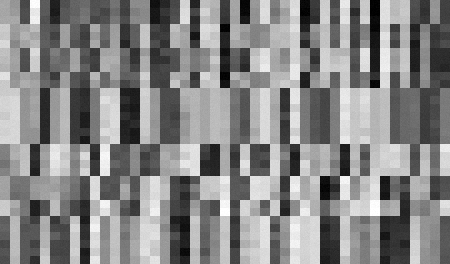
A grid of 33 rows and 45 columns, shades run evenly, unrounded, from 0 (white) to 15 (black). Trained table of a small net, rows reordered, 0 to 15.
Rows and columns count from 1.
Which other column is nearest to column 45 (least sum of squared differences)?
6
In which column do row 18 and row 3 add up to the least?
35
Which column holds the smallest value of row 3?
4
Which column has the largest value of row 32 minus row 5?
39
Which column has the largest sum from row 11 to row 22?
13
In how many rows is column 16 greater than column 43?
15
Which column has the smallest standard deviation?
2
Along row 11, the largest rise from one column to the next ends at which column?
23
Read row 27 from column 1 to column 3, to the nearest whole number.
3 6 8
